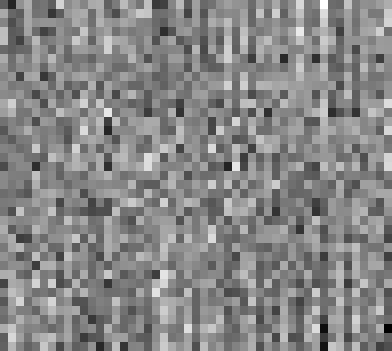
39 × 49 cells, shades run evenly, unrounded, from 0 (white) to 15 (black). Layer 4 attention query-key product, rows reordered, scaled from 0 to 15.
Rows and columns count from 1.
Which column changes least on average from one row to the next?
25
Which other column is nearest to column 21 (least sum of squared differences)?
43
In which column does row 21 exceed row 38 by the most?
2
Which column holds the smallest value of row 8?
38
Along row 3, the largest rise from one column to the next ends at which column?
42
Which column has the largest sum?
12
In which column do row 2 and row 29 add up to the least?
18
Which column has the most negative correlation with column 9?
29
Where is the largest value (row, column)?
37, 49
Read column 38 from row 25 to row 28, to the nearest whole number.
10 12 7 8
